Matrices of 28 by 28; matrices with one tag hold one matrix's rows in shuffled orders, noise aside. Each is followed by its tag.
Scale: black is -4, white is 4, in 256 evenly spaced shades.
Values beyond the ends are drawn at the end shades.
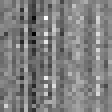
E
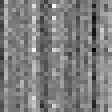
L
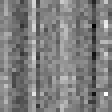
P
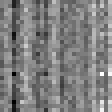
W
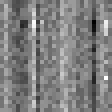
P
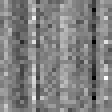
P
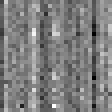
L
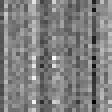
L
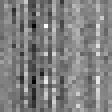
E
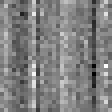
P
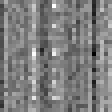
L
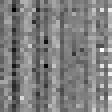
W
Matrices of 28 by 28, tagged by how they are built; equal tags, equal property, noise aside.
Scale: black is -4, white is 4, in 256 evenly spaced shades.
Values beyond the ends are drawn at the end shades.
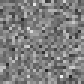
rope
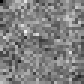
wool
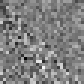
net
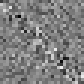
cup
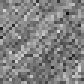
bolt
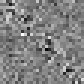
cup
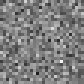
rope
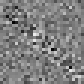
cup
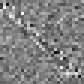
cup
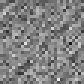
bolt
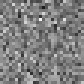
rope
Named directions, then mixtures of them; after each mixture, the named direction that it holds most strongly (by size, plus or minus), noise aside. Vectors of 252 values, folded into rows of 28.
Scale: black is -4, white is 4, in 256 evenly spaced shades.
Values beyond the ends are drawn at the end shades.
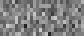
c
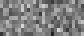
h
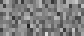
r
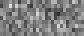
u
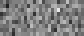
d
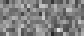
h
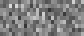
u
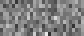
c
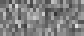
u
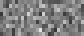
h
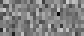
r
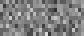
c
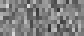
d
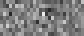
c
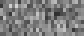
u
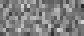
h
